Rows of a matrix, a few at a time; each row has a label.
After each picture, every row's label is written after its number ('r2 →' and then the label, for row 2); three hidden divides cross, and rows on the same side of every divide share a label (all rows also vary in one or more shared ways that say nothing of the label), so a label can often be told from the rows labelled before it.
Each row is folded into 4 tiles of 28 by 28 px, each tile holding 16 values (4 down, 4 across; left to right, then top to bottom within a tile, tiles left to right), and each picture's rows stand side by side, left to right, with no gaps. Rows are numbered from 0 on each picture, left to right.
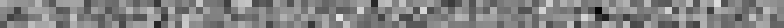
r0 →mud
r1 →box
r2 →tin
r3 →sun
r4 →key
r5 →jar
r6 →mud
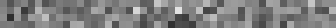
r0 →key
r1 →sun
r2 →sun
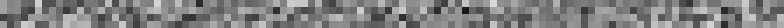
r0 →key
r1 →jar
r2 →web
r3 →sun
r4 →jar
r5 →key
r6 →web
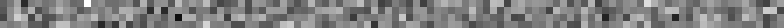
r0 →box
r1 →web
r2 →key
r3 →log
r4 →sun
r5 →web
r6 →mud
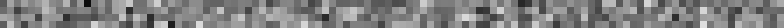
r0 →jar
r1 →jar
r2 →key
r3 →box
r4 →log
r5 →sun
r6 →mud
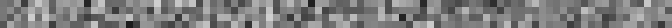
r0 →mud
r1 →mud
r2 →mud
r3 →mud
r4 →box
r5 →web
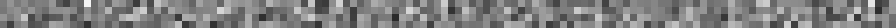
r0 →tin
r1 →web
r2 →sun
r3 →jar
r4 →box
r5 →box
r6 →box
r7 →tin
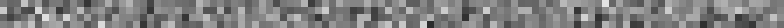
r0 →log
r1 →tin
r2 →key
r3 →jar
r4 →jar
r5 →jar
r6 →sun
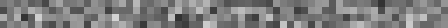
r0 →box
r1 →sun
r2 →box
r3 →box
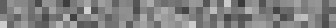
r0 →tin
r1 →key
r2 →web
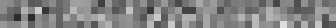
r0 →sun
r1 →box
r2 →key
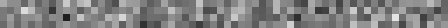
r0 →web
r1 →tin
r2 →tin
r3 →box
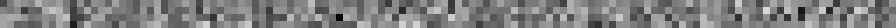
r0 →log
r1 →mud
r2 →tin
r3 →key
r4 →tin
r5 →tin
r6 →mud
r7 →jar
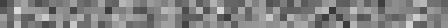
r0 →box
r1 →log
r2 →key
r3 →box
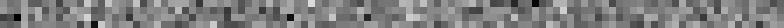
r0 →sun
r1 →jar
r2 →web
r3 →web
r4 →log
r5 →jar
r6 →tin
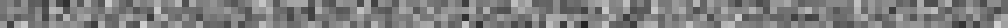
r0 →tin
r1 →mud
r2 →mud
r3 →web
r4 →sun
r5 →mud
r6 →log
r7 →web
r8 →sun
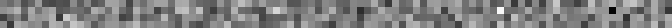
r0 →key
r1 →sun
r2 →log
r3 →key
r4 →log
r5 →web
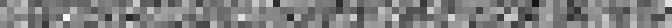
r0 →tin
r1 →tin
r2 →mud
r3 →key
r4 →log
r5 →mud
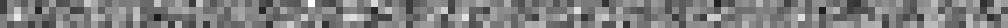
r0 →box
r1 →sun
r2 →box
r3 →log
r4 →key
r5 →box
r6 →box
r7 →key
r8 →mud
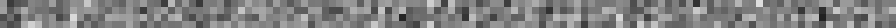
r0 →web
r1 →log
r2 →box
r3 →web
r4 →sun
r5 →key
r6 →web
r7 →jar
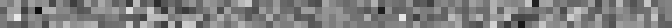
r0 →key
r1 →box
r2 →log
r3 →log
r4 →jar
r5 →box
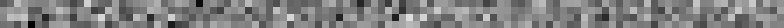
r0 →tin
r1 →jar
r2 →log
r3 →key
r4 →box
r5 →sun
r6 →sun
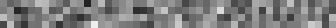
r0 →jar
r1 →log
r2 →mud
